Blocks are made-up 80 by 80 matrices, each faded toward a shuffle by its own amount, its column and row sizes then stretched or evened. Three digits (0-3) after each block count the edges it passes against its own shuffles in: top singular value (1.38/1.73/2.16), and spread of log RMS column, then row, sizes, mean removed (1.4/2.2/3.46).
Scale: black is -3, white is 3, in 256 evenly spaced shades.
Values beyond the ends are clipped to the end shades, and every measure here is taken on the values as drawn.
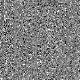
0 2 0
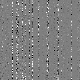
2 3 0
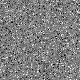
1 0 0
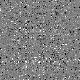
2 1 1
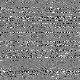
2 1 3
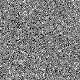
1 1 0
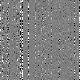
3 3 0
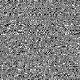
2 0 2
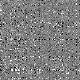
0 2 2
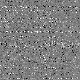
0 1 2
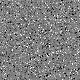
1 0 0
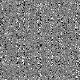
0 2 1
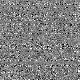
0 0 2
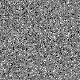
0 1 0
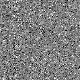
1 1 0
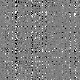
2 3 2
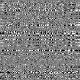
3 1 3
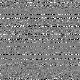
1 0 3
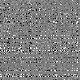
1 2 3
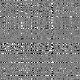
3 2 3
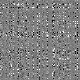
1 3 2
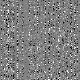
2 3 0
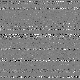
1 0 3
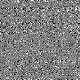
2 0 2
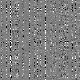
3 3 1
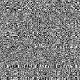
3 1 2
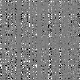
2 3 2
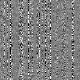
3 3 0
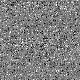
1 0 1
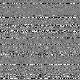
2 0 3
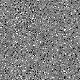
2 1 0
